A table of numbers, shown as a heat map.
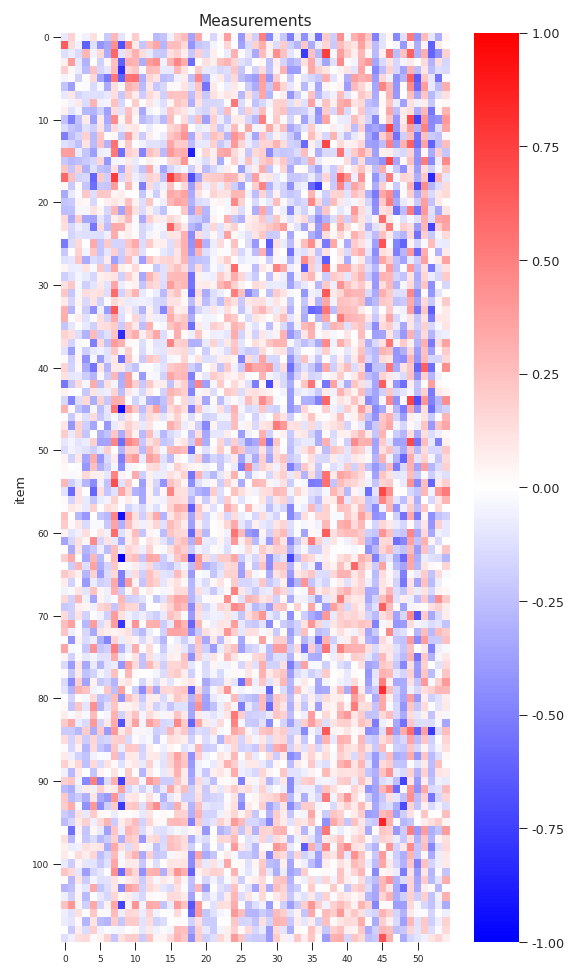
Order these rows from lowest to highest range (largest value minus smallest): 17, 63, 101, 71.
101, 71, 63, 17
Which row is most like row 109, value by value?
95
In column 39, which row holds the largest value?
17
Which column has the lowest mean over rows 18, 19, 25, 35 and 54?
18
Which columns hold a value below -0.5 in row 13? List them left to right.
34, 50, 52
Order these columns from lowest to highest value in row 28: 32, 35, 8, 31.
32, 8, 35, 31
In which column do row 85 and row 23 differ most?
4
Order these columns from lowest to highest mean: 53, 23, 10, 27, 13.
27, 53, 13, 23, 10
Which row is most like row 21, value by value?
26
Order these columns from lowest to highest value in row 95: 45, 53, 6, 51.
51, 53, 6, 45
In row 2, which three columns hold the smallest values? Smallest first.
34, 52, 53
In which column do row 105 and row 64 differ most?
8
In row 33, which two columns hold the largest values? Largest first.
7, 37
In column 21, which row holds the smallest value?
74
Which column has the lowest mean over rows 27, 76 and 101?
48
